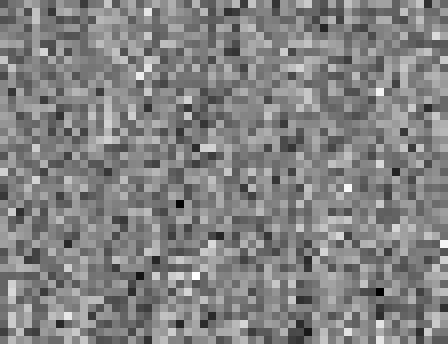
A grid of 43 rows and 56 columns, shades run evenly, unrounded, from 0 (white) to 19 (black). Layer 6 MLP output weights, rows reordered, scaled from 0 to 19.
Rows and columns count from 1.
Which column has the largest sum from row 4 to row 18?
26
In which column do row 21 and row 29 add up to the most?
24
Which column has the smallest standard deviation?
40
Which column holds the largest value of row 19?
25
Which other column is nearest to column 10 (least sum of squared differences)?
36
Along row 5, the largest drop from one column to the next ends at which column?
55
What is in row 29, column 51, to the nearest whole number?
7
